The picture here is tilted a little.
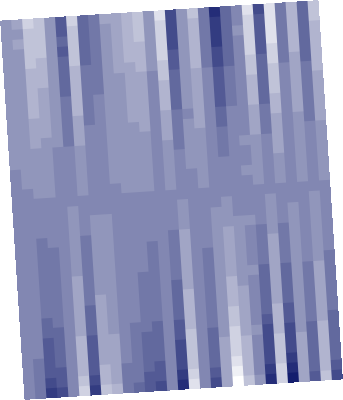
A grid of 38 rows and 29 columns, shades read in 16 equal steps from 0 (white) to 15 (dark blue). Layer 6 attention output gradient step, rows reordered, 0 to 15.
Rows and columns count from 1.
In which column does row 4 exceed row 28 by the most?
20
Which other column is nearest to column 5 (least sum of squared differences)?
1
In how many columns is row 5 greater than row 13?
10
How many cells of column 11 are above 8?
7
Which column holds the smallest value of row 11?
25
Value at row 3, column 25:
2
